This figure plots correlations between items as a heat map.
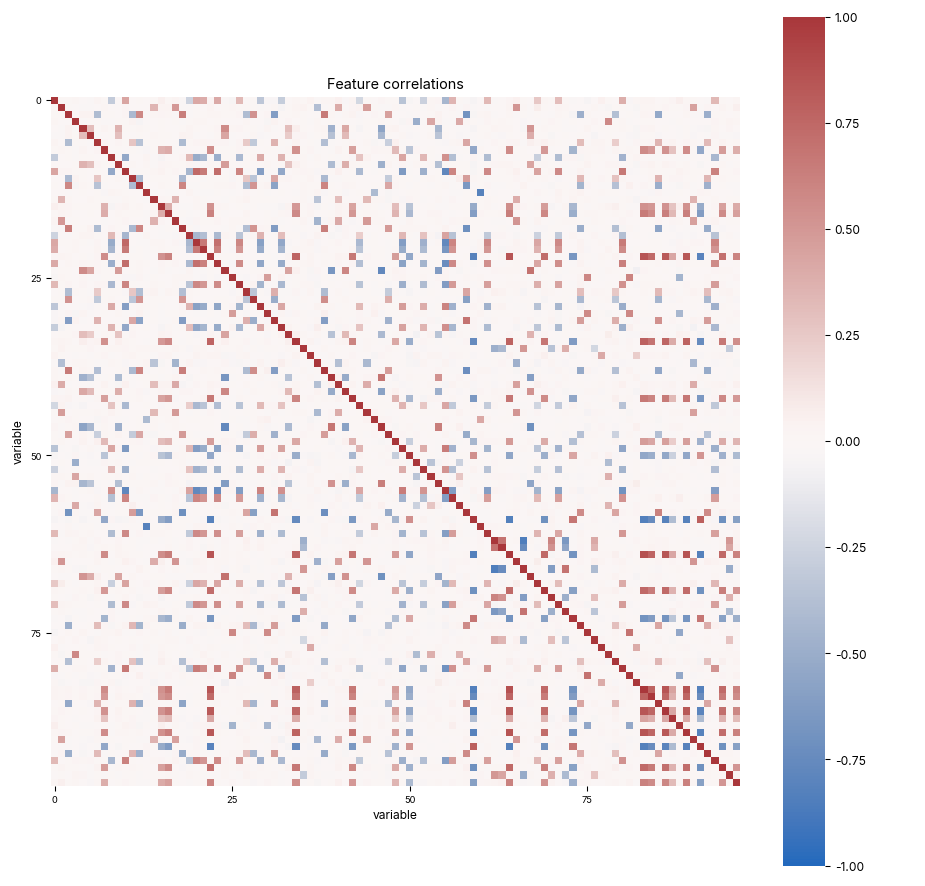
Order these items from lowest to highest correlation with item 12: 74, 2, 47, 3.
74, 3, 47, 2
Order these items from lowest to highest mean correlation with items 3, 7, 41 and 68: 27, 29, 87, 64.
29, 27, 87, 64
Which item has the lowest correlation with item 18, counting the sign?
58
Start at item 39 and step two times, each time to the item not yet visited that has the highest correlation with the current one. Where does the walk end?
54
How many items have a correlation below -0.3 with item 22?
4
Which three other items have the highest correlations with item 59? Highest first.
91, 73, 50
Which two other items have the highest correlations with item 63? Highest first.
62, 70
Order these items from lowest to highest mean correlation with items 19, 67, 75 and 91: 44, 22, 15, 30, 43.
22, 15, 44, 43, 30
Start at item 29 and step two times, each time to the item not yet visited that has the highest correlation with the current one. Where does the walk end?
49
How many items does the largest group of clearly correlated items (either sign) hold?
20
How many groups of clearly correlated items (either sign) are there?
10
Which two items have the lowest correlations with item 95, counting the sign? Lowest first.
66, 72
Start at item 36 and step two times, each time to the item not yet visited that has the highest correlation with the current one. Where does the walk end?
82
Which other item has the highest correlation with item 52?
55
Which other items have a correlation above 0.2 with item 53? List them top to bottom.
3, 57, 78
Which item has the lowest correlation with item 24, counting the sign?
46
